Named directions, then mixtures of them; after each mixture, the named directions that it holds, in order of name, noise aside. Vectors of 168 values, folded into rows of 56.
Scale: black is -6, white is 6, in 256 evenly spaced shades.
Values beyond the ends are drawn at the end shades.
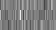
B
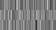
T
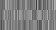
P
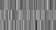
T.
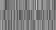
P, T.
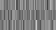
T.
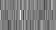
B.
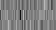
B.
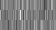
B.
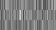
B, P.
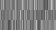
B, T.
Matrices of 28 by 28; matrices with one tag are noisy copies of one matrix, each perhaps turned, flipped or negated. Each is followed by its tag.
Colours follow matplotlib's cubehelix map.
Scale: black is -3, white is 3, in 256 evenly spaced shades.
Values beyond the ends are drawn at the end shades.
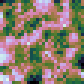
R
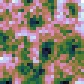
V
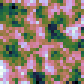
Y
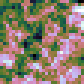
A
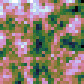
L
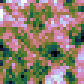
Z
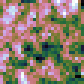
A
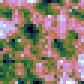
Z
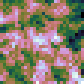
L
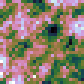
Z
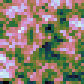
A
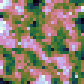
R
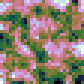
R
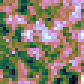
A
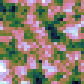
Y
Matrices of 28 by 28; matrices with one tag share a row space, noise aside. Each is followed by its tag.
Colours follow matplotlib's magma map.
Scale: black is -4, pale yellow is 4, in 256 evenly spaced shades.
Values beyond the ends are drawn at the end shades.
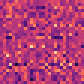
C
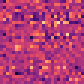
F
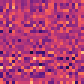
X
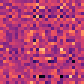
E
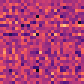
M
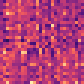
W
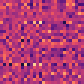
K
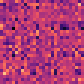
M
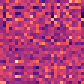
F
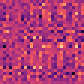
K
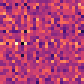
M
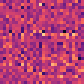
K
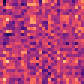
W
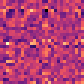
W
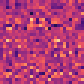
C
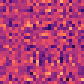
E
